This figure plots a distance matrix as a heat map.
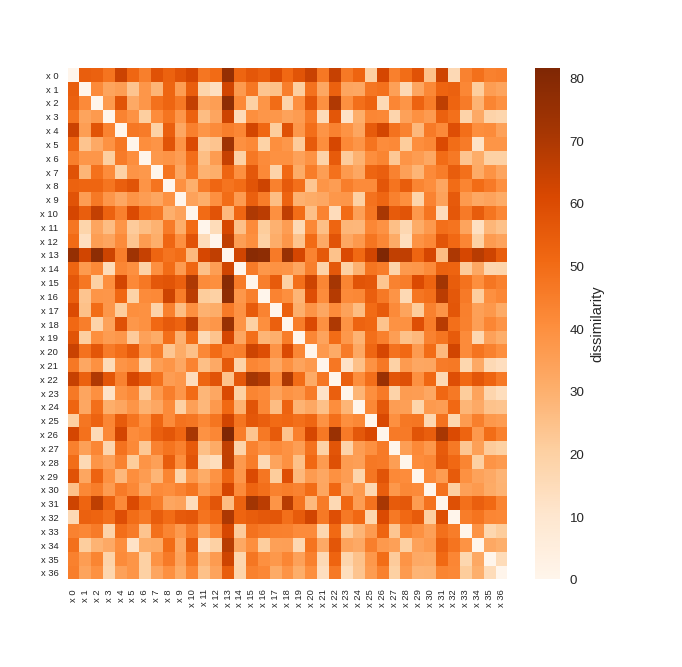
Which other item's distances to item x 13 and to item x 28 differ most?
x 16
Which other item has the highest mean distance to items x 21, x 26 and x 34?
x 13
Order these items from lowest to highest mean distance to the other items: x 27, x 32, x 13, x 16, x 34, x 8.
x 34, x 27, x 16, x 8, x 32, x 13
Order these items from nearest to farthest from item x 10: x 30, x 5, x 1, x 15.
x 30, x 1, x 5, x 15
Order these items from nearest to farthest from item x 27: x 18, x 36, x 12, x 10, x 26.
x 36, x 12, x 18, x 26, x 10
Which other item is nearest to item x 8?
x 20
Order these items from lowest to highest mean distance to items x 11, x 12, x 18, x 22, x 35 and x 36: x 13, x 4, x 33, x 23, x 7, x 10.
x 23, x 33, x 7, x 4, x 10, x 13
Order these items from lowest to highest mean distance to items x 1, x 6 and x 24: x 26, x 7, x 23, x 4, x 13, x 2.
x 23, x 7, x 4, x 2, x 26, x 13
